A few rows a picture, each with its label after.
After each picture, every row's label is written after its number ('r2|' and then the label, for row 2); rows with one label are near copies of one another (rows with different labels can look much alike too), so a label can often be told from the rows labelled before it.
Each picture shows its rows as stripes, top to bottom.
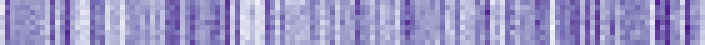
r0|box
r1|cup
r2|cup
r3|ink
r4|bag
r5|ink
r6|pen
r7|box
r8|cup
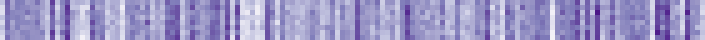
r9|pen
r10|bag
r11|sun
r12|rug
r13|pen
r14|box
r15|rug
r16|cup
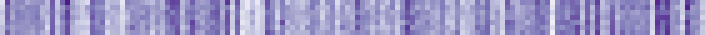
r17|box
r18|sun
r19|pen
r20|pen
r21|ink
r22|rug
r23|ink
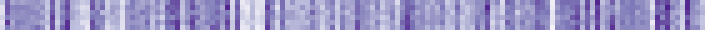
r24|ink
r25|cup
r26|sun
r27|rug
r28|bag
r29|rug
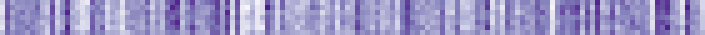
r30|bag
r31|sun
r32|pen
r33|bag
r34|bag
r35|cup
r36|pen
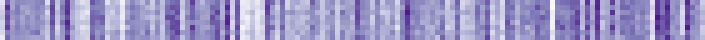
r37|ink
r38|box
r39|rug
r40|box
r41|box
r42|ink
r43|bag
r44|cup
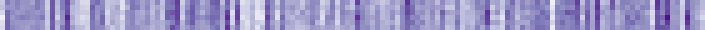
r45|rug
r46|rug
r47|cup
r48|cup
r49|cup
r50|box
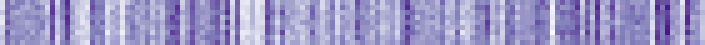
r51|pen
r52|rug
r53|ink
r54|sun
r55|cup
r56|rug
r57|ink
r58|bag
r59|bag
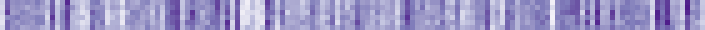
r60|sun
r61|sun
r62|ink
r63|rug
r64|cup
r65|bag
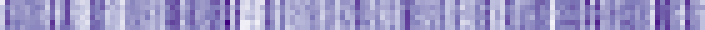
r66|cup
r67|box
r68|bag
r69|bag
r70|box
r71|box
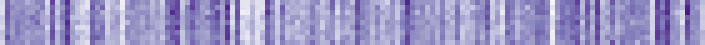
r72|rug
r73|cup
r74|sun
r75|bag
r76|pen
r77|cup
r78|box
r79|box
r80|rug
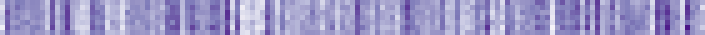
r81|pen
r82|pen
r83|box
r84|box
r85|cup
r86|cup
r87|box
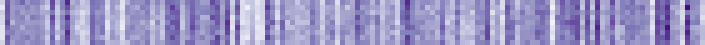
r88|pen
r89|sun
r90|bag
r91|pen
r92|ink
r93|cup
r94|cup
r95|sun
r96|pen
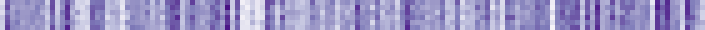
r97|ink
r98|box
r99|pen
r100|ink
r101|box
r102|box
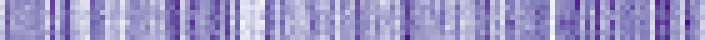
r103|rug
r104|rug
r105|sun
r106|box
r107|ink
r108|ink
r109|box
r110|rug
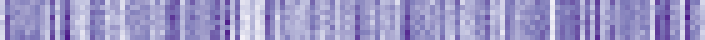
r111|ink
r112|sun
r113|box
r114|sun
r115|box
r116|sun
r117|pen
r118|pen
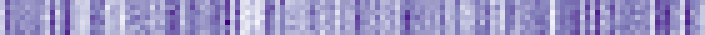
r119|box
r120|ink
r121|sun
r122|pen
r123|box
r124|sun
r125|pen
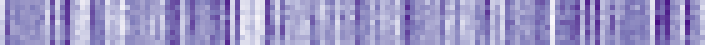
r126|cup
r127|pen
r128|cup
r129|rug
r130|ink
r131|ink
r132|ink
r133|box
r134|box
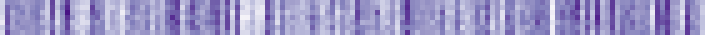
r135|rug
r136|rug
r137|pen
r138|sun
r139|bag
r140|ink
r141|sun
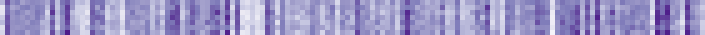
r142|box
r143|cup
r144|rug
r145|box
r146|bag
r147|sun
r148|pen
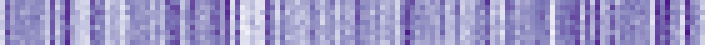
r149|cup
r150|ink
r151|box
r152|pen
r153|pen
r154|ink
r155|sun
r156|ink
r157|rug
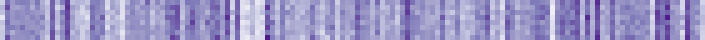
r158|pen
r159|sun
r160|rug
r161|cup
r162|ink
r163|cup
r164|pen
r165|sun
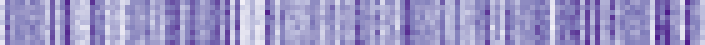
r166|pen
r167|rug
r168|cup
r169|ink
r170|ink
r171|bag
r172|pen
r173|pen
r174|cup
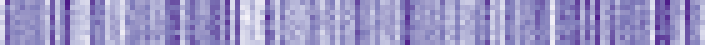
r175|cup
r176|pen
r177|box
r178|sun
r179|box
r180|bag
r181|pen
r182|bag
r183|rug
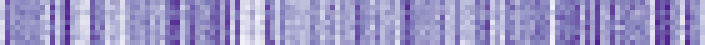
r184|bag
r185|rug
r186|pen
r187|pen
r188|bag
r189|cup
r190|bag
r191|pen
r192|ink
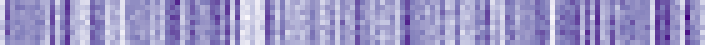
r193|bag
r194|box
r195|cup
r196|sun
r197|rug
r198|box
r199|ink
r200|rug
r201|pen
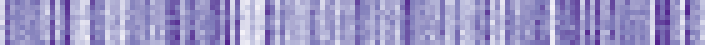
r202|pen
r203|pen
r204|sun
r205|pen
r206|bag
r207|bag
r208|ink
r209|bag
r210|box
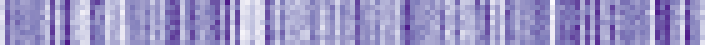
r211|box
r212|rug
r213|bag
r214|cup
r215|bag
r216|pen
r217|ink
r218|ink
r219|pen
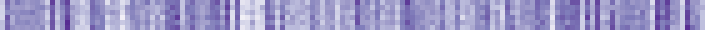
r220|pen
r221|box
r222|pen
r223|ink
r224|pen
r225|ink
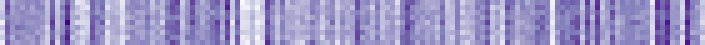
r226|ink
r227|box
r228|ink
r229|pen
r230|cup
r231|pen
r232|cup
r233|pen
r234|sun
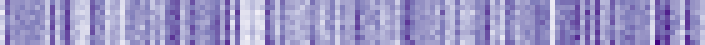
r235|ink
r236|rug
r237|cup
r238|rug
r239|pen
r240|cup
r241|bag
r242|sun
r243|ink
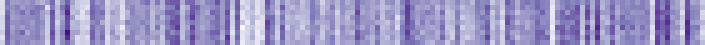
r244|bag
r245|rug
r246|pen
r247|ink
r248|sun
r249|ink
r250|pen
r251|cup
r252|ink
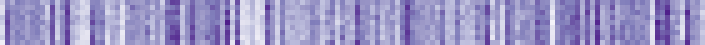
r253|bag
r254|rug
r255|cup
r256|pen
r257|box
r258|bag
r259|bag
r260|bag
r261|cup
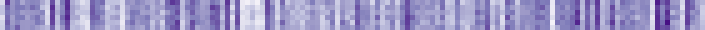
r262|box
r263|pen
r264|rug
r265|pen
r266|rug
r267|bag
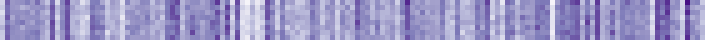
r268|sun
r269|box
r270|sun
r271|bag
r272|pen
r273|box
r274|ink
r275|sun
